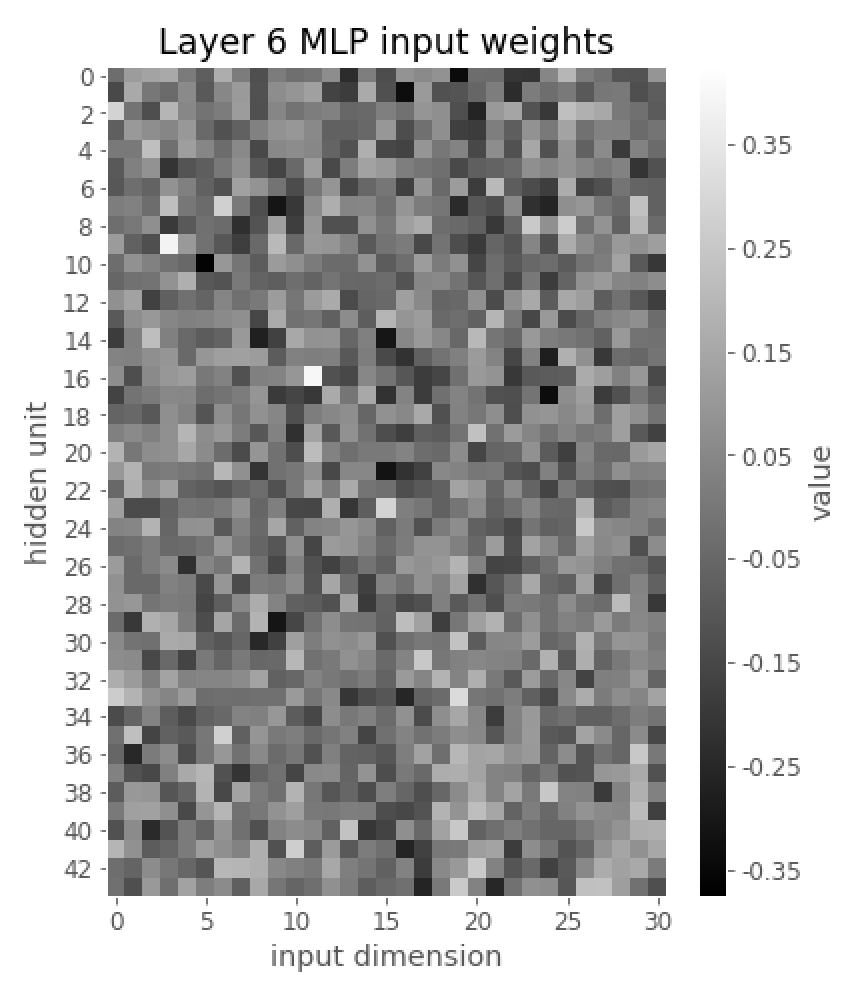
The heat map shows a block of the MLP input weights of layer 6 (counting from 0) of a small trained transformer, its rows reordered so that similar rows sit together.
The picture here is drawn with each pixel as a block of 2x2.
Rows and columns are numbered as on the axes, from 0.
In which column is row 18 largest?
17
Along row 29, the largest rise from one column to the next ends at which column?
2
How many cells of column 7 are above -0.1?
38
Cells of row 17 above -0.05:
19
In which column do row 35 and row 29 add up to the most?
6
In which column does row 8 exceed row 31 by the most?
25
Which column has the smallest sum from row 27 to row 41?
15
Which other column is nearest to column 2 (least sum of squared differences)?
14
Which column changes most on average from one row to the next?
16
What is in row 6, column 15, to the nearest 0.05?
0
